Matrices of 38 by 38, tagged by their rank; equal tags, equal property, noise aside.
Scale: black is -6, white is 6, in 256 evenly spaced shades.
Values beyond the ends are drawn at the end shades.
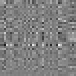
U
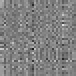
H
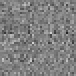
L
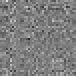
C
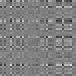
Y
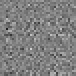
C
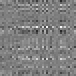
U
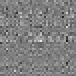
L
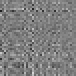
H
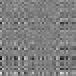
Y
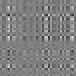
Y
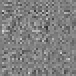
C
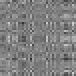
U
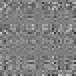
H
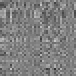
L
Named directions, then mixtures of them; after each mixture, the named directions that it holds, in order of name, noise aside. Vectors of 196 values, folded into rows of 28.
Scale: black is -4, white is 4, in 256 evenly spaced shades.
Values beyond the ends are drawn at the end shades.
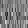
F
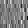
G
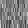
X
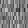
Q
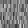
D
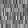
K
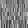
X.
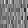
G, Q.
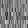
F.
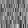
D, X.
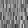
D, G.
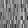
D, G.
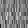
F, X.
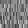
D, F.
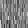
D, X.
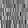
K, X.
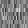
K, Q.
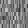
Q.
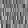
K, X.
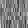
X.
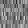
K.
